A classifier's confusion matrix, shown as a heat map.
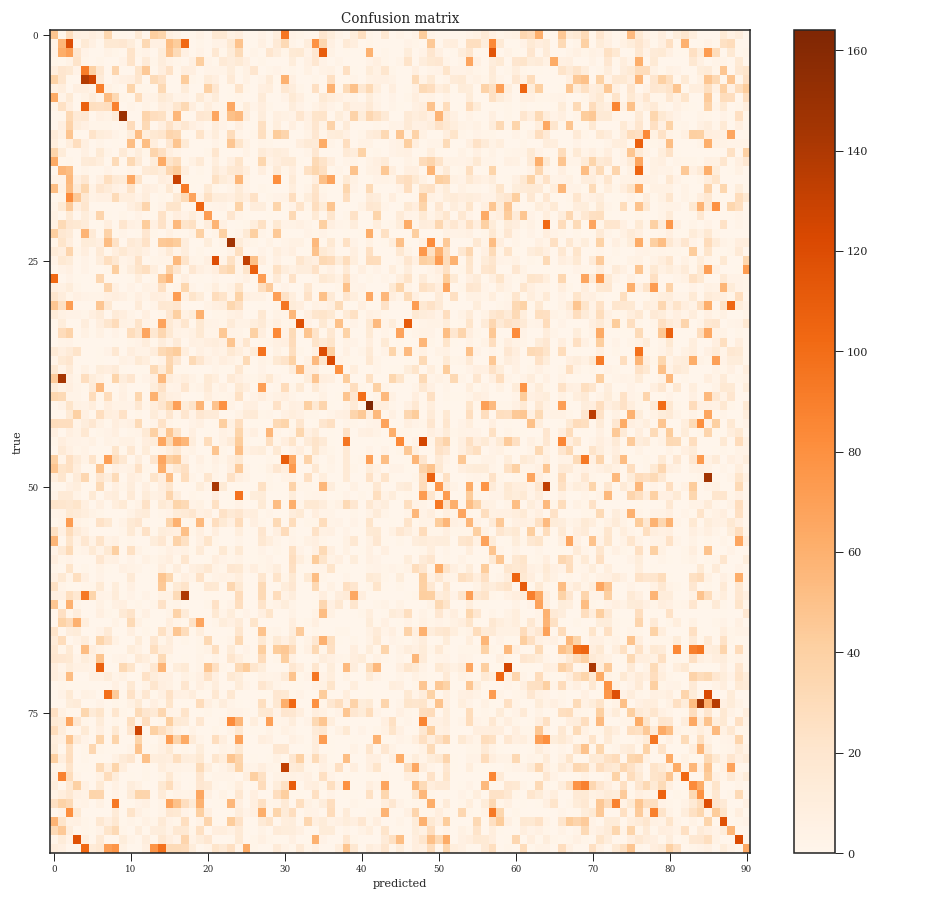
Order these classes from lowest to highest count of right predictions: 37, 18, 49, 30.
18, 37, 30, 49
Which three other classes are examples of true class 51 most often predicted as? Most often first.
24, 48, 72
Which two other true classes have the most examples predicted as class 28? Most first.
76, 44
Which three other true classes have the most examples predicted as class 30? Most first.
81, 47, 0
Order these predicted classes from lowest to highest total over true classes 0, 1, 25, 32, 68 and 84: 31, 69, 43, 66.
31, 43, 66, 69
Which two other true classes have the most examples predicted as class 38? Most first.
45, 83
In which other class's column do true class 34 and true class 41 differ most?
79
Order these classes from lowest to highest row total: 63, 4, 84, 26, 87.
63, 4, 26, 84, 87
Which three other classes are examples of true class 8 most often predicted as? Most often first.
4, 73, 23
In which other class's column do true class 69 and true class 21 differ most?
64
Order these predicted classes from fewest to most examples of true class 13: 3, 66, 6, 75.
3, 6, 66, 75
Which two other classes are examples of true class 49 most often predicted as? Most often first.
85, 62
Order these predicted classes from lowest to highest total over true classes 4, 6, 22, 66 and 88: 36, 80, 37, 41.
37, 80, 36, 41
